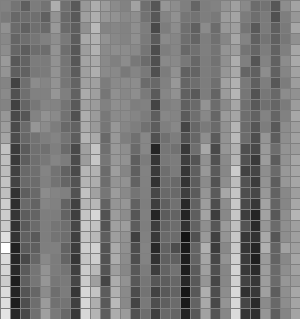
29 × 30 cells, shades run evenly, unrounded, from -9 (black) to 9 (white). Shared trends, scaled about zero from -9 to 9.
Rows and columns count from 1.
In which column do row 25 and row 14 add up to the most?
1
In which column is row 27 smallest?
19
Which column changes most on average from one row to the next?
16
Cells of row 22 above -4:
22
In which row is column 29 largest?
23
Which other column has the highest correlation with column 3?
8
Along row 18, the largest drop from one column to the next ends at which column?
2
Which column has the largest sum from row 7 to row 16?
24
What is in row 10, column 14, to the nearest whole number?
0
